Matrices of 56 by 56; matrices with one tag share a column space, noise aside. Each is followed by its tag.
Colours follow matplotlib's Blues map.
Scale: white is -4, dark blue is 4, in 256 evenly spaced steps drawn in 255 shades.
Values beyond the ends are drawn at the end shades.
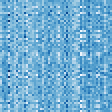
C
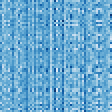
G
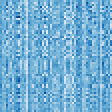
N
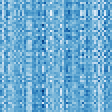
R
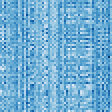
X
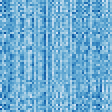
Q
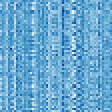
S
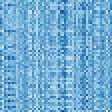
S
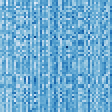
N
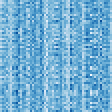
X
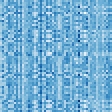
C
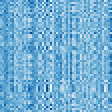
Q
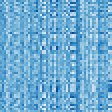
Q
